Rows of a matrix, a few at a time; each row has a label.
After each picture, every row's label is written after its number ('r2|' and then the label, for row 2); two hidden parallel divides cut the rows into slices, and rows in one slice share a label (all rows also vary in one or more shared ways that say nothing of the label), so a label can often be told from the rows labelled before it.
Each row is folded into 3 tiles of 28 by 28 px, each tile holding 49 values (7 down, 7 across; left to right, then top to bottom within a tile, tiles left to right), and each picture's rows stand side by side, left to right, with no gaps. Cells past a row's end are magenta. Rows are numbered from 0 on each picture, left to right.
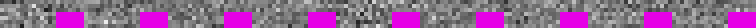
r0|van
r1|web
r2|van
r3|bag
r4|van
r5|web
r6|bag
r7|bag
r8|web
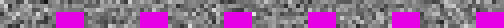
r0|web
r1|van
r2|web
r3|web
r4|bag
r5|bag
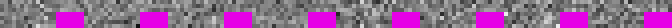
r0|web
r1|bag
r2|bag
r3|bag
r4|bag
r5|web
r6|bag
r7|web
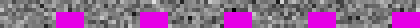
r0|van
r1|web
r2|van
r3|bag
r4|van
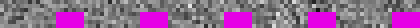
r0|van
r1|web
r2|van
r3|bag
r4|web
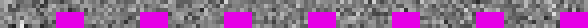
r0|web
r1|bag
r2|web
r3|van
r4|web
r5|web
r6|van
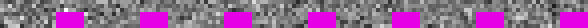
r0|van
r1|bag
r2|van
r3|web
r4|web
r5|web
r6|web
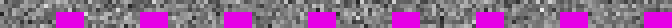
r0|van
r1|web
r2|bag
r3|bag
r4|web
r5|van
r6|van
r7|bag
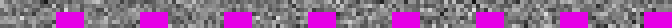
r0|web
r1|web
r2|bag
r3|van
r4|bag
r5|bag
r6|van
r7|web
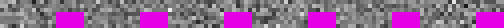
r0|web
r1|web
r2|van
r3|van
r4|van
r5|bag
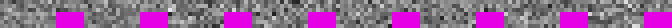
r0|bag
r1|van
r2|bag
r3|bag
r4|bag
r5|bag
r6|web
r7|web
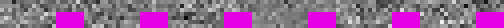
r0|bag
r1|van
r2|van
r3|bag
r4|web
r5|web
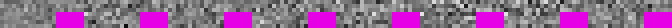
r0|bag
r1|web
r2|web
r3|bag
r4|web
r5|web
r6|bag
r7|bag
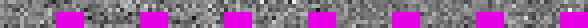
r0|web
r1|bag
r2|web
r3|van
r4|bag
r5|bag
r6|bag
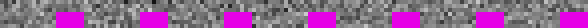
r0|van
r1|bag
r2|bag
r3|van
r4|van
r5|bag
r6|bag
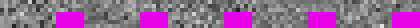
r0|web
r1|van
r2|web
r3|web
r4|web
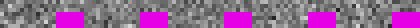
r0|van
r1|bag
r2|web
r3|bag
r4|bag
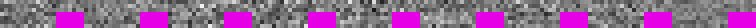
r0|web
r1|bag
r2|van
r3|van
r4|web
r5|web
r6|bag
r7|van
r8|bag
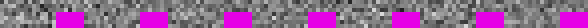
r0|bag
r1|web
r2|web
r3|web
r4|van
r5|web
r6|web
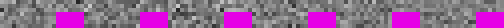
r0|web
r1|web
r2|van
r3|van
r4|bag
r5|bag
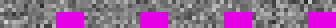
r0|van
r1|web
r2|van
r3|web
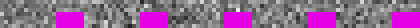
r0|van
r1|bag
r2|van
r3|web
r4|bag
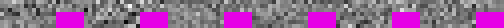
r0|bag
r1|web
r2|bag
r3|web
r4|van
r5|van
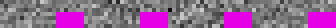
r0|van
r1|bag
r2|web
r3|van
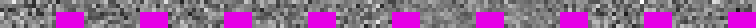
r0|web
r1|van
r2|van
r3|van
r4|web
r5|bag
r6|bag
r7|van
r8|van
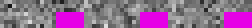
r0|web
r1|web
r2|web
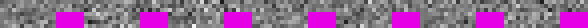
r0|van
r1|web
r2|van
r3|bag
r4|van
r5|bag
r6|van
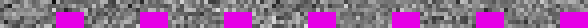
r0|web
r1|bag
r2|web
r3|web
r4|bag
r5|van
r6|bag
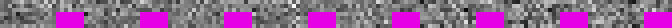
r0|van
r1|van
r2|bag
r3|web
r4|bag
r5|van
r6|van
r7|bag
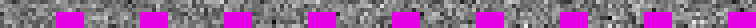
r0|van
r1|web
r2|van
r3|van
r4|van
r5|web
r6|web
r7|van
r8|web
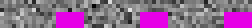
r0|web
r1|web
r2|van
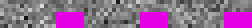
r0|web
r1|bag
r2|bag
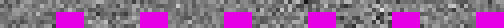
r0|bag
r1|bag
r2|van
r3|bag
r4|web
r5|van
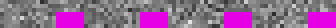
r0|bag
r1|van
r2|van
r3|web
